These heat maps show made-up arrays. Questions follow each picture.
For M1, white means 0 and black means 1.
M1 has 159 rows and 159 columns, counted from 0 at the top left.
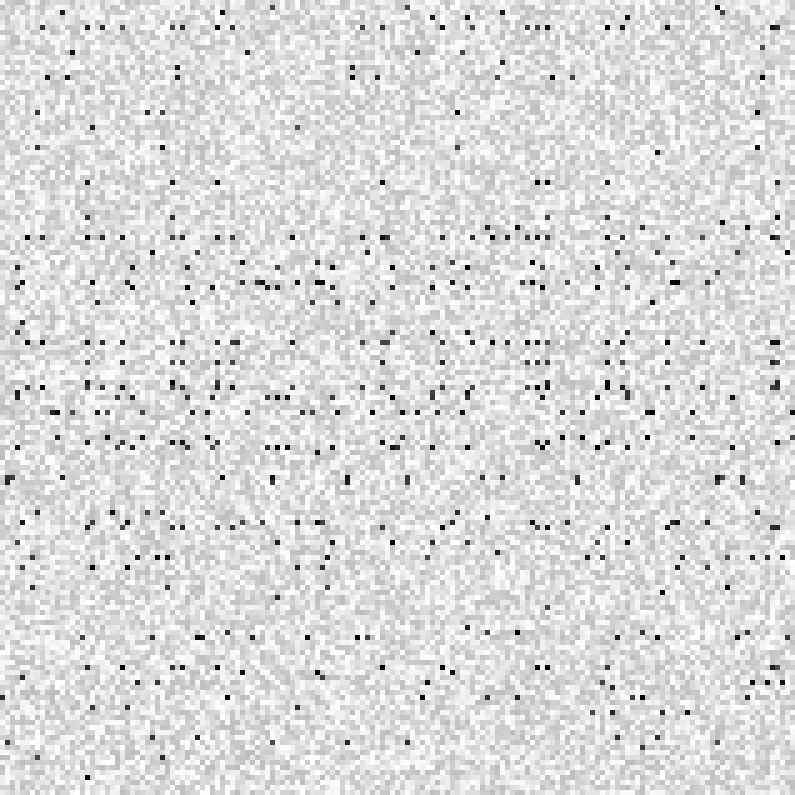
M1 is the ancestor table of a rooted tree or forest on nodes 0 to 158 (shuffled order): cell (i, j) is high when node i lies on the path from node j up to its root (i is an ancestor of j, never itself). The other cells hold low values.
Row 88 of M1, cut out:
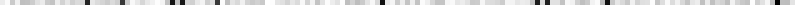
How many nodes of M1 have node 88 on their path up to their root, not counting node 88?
10
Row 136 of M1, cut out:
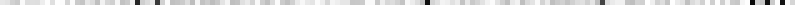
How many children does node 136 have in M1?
7
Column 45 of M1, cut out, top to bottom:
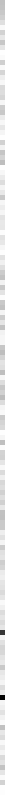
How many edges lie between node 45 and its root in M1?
2
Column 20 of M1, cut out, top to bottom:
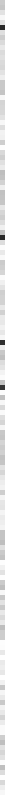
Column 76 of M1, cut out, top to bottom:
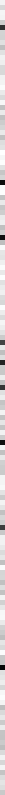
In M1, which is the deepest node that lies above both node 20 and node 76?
5
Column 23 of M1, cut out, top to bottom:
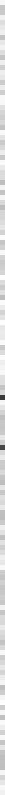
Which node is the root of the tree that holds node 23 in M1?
89
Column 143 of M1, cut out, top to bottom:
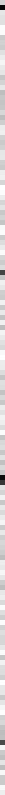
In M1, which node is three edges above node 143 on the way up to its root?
148
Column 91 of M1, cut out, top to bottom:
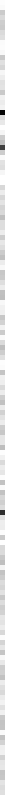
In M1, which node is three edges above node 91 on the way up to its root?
102
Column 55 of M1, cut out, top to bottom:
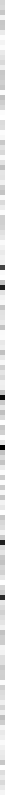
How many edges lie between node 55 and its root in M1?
6
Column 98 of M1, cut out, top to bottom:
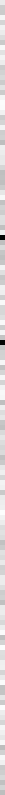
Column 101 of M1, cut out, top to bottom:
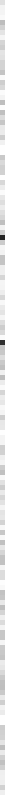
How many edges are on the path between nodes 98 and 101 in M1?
2
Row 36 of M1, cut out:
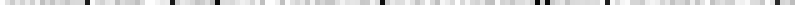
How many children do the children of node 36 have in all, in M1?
1
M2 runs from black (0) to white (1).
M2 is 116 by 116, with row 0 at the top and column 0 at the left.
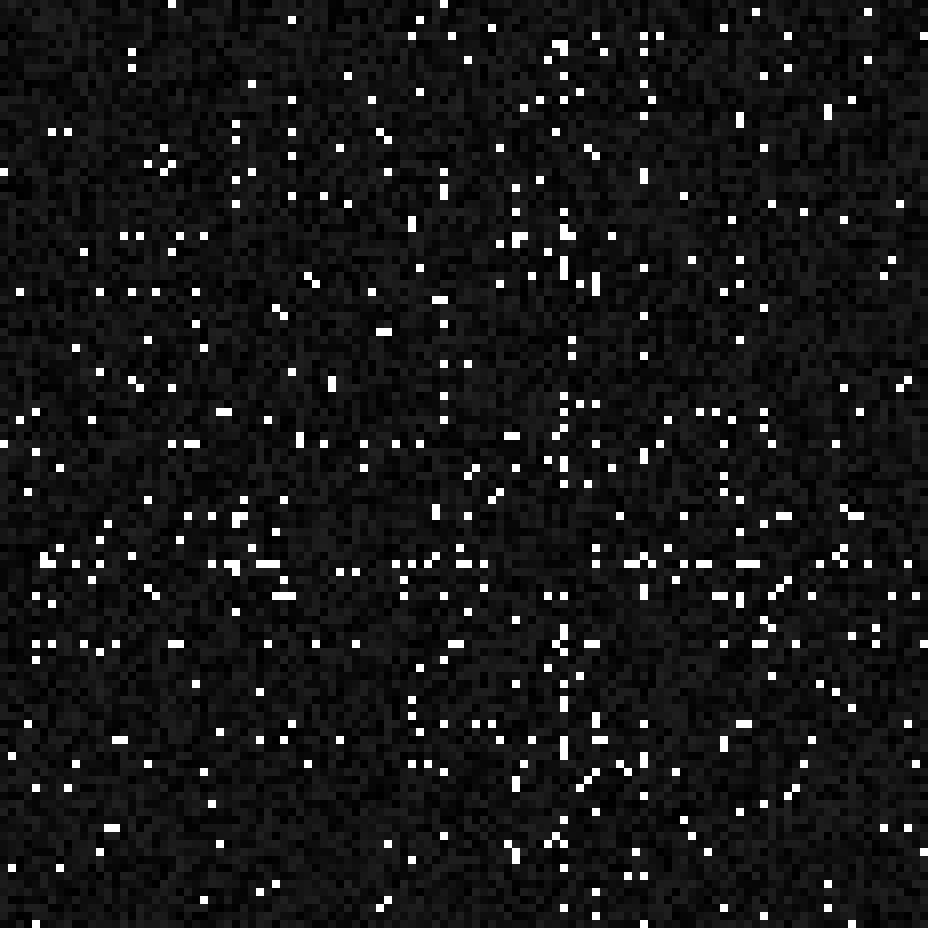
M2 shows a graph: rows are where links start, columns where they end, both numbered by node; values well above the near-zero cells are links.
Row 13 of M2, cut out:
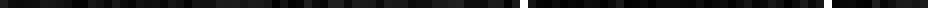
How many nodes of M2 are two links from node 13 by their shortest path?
5
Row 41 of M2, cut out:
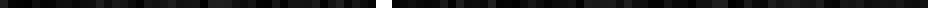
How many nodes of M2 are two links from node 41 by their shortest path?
6
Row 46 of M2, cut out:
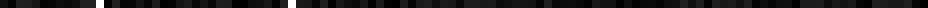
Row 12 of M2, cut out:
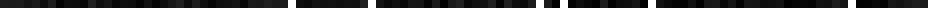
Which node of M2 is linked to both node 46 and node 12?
node 36
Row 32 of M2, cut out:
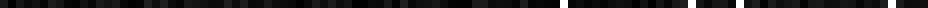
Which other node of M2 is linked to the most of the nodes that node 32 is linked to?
node 74
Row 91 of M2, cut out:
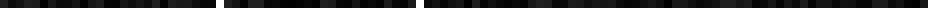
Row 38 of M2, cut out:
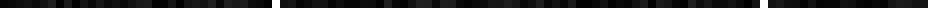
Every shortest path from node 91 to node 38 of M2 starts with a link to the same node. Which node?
node 27
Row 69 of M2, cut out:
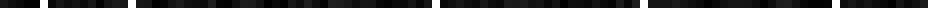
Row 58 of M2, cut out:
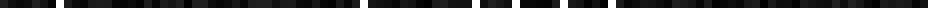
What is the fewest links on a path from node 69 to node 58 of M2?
3
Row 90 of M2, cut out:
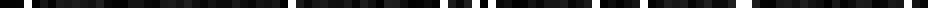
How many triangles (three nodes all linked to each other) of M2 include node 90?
5
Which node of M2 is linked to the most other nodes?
node 70
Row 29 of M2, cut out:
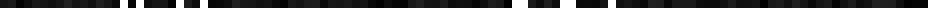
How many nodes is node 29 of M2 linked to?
9
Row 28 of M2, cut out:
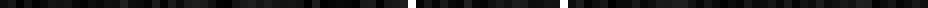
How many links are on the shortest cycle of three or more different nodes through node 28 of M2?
3
